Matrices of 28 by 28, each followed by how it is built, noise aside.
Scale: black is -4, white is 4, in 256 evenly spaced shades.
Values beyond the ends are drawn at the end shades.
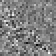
lower triangular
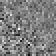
lower triangular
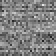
blocks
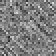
Toeplitz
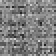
blocks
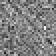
Toeplitz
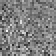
lower triangular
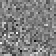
lower triangular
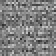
blocks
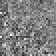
lower triangular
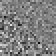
lower triangular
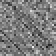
Toeplitz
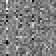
uneven columns
